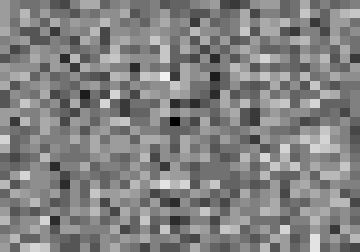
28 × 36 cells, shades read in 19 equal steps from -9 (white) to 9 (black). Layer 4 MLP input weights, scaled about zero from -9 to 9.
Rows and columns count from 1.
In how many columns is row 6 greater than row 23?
15
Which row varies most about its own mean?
12
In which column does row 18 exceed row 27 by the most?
2
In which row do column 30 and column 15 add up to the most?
28
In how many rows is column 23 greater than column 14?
16
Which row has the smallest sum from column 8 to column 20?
21
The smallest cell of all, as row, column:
9, 17
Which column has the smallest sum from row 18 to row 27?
32
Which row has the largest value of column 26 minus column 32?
27
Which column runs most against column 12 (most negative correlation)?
22
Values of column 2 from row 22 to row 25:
-3 1 3 1
